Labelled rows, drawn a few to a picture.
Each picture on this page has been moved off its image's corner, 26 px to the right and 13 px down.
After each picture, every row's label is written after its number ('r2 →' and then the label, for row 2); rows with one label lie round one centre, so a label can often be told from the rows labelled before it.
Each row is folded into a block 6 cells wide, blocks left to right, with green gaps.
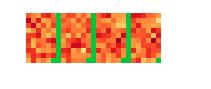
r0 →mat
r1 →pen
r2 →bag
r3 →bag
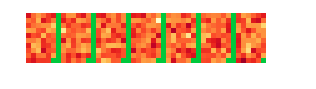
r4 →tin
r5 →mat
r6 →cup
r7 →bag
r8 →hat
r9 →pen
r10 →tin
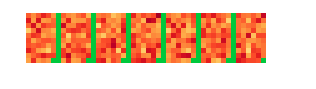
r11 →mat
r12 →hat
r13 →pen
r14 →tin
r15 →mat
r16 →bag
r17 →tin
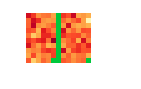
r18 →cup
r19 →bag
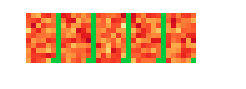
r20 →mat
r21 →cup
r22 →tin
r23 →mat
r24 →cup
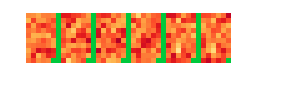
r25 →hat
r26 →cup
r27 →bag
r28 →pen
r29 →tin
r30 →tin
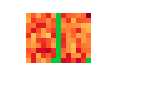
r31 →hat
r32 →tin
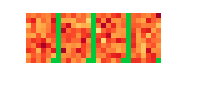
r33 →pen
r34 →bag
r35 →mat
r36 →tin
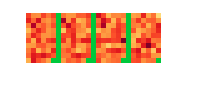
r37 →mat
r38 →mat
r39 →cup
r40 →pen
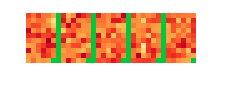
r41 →bag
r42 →mat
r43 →tin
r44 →tin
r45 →pen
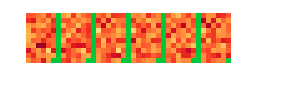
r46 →pen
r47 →pen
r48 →mat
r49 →mat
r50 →hat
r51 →mat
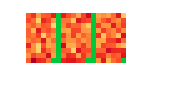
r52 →tin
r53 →tin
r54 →hat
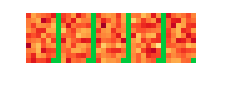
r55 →tin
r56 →mat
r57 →cup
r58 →hat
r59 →cup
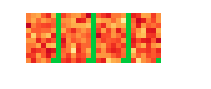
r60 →hat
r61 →tin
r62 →bag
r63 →cup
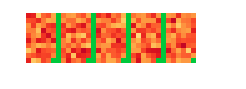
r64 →cup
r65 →hat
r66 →bag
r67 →hat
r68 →pen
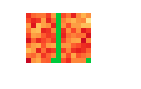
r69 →cup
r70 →bag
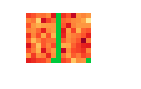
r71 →tin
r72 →bag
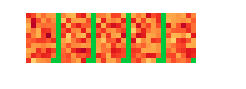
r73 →cup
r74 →hat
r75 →hat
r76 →mat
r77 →hat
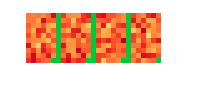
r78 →tin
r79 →tin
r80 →cup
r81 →mat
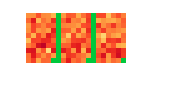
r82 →pen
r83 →pen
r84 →hat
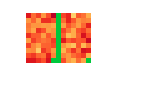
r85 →tin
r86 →cup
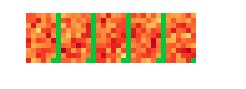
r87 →cup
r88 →pen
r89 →pen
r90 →bag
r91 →hat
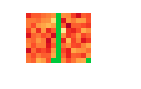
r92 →bag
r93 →mat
